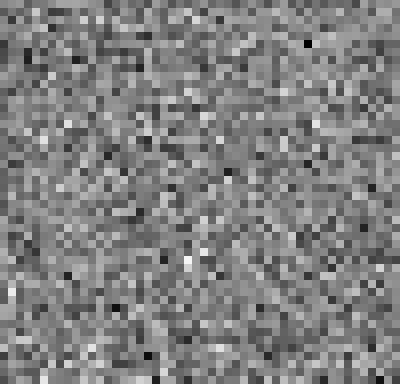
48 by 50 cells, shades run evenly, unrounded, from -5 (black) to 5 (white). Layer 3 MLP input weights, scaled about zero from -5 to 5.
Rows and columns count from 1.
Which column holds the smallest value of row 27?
18
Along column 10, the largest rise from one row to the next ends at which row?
9
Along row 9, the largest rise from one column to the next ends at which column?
19
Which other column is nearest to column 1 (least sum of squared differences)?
20
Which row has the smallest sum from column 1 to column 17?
7
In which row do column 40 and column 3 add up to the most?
16
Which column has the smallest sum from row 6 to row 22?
1
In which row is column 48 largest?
34
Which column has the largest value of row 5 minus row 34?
42
